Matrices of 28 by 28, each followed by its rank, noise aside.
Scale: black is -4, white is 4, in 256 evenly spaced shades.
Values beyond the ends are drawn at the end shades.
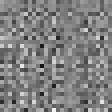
three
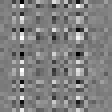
one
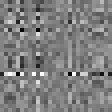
two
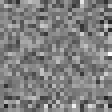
four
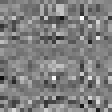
three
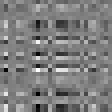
one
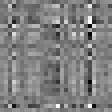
one
